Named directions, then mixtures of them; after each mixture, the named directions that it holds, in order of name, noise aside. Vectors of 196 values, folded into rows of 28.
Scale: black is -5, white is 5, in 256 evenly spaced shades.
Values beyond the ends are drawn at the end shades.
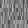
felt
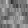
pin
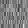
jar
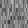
felt, pin.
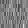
jar.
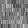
felt, jar, pin.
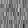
jar.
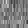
felt, jar, pin.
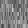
felt, jar, pin.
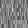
felt, jar.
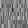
felt, jar.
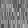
felt, jar, pin.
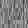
felt.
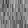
felt, jar, pin.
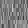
felt, jar.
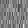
jar.
